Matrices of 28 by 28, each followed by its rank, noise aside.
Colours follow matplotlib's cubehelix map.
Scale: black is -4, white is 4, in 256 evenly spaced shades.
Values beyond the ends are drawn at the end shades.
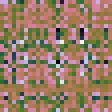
three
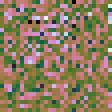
eight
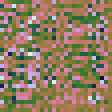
four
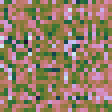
six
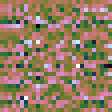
four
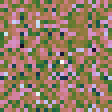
six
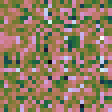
six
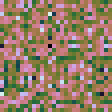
six
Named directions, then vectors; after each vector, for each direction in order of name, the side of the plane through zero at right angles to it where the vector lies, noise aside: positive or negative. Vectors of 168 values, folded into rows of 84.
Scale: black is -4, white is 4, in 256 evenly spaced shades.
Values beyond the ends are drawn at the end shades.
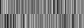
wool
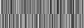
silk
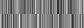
positive, positive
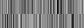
positive, positive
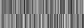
positive, negative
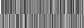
positive, negative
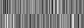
negative, negative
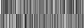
positive, negative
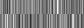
negative, negative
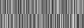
negative, negative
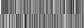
positive, negative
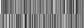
positive, negative
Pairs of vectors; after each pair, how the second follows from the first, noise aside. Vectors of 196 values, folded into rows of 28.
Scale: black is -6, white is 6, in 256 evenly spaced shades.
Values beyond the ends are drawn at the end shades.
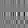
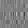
shrunk.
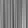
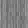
wrapped around, shrunk.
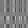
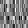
negated, scaled up.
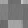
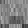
wrapped around, negated.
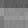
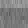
negated, shrunk.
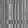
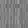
reversed, shrunk.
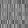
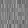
shrunk.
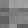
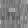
wrapped around, negated, partly zeroed.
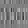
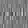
wrapped around, negated, partly zeroed.
